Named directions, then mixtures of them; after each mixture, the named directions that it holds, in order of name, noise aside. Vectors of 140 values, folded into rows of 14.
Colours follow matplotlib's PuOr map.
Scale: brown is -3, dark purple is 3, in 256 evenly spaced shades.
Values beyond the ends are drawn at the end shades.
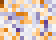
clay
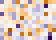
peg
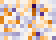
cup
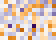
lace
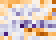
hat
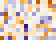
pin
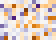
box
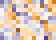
clay.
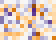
cup.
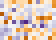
clay, hat, pin.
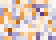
cup, peg.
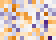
clay, lace, peg.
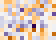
hat, lace.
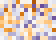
box, cup, peg.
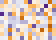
lace, peg.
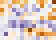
hat.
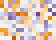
clay.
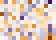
lace, peg, pin.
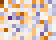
clay, cup.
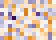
box, lace, peg.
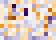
box, clay, lace.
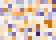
cup, hat, lace.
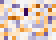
box, clay, cup.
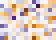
box.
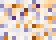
box.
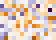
box.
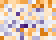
hat, lace, pin.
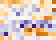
hat.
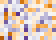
peg, pin.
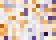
box, hat.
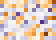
box, hat, pin.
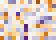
pin.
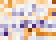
hat.
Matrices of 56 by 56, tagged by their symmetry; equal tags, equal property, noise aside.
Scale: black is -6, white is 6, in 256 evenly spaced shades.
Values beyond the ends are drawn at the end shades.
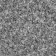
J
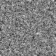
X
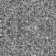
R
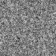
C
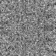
R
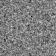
R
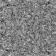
R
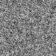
X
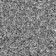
X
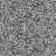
R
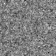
R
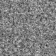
X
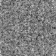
R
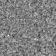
X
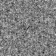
C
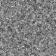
J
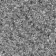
J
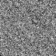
J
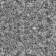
R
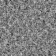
C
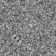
J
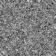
J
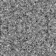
R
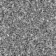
C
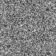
C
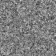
J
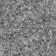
C
